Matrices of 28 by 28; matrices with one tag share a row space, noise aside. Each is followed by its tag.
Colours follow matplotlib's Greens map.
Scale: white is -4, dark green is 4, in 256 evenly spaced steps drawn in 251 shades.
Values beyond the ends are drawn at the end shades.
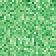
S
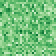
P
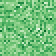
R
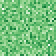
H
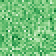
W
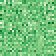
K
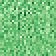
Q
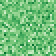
H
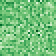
R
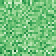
K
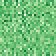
Q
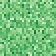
S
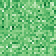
W
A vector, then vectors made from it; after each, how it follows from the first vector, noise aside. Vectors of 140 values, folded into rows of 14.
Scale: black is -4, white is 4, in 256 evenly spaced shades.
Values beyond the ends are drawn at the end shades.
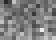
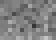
partly zeroed.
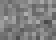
wrapped around, shrunk.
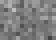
reversed, shrunk.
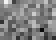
negated.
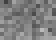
shrunk.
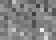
partly zeroed.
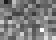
copied.
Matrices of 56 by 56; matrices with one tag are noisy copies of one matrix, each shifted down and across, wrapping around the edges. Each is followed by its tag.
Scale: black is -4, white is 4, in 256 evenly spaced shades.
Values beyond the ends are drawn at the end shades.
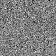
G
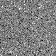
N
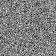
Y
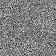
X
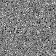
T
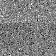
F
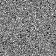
T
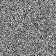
X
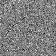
X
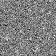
N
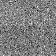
F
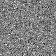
Y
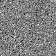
Y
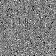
G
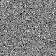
X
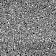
F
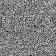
T
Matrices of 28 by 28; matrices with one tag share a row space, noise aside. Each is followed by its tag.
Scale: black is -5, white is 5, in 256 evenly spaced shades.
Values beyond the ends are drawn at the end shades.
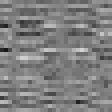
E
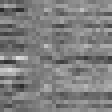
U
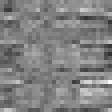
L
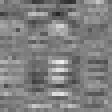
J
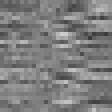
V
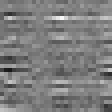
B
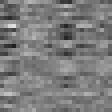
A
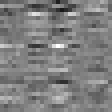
J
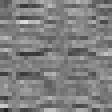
E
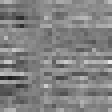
U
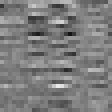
J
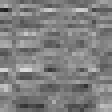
E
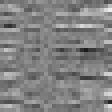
L
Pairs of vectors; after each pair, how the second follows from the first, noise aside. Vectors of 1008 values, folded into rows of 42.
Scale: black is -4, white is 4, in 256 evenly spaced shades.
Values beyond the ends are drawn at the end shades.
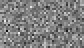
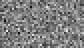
negated.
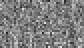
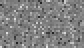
negated, partly zeroed.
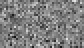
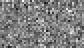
reversed, negated.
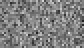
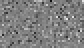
wrapped around, partly zeroed.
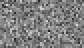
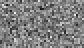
negated.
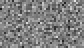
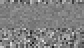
wrapped around, partly zeroed.
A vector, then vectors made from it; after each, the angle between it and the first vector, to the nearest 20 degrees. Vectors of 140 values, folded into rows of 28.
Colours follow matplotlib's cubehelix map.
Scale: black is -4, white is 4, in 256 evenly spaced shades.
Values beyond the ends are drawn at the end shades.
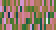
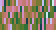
40 degrees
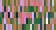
20 degrees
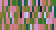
80 degrees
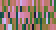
40 degrees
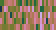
120 degrees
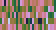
60 degrees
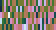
140 degrees
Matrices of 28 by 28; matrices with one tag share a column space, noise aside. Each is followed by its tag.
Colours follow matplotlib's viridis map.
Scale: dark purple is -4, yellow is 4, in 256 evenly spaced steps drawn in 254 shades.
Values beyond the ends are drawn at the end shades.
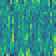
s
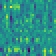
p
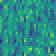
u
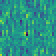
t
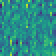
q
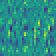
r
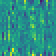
s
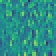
q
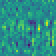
r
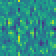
r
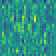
u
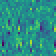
r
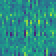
t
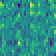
q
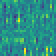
p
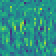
r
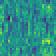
u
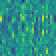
u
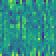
s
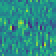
r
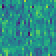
t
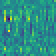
u
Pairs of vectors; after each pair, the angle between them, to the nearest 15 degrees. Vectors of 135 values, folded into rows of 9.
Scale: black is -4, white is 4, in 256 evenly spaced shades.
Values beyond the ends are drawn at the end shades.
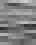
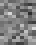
105 degrees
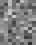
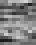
75 degrees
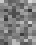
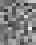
60 degrees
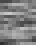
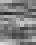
165 degrees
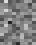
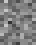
15 degrees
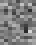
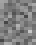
75 degrees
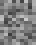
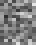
60 degrees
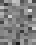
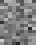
45 degrees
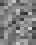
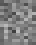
75 degrees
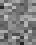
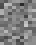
45 degrees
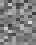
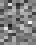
15 degrees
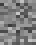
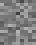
165 degrees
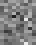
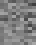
135 degrees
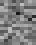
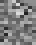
105 degrees
